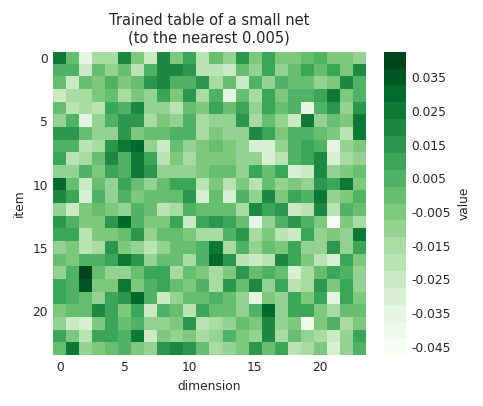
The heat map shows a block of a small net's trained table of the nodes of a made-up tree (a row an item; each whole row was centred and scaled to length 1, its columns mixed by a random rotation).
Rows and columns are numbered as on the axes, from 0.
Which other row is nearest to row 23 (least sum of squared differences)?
6
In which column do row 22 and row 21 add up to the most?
16
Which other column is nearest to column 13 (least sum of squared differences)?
11
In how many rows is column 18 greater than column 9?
11
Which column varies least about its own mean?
3
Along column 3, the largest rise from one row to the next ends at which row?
20
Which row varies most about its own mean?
13
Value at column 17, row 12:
0.015
